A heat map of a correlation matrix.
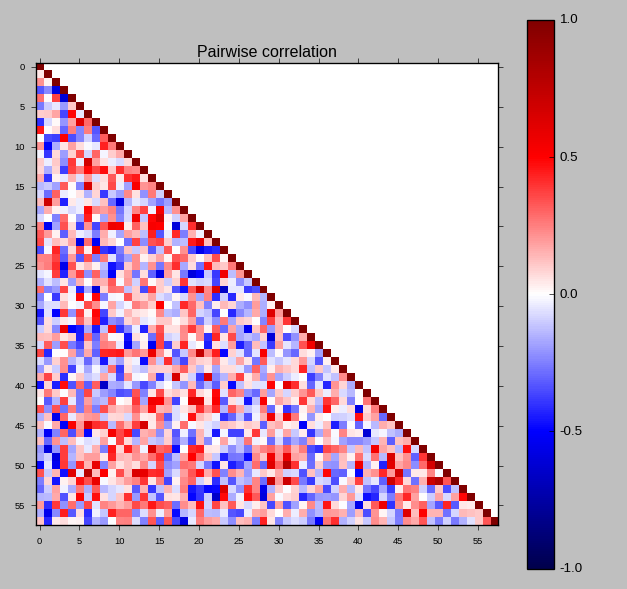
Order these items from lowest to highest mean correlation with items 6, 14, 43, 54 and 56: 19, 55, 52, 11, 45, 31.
31, 52, 19, 45, 11, 55
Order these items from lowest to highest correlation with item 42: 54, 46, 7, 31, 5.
54, 5, 7, 46, 31
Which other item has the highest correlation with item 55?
43
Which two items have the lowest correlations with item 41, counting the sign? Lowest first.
46, 54
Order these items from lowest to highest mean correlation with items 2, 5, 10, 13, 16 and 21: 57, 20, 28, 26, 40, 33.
33, 40, 28, 20, 57, 26
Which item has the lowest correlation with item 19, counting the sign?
26
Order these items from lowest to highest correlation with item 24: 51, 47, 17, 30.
47, 30, 51, 17
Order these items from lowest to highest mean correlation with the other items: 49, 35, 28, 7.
35, 28, 7, 49
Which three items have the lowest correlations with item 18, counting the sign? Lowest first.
57, 28, 37
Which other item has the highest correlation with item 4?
51
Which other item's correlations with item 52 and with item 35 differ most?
29
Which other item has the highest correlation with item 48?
14
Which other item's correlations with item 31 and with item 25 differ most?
50
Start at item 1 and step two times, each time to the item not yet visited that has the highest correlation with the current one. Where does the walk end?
39
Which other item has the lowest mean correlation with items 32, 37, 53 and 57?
8
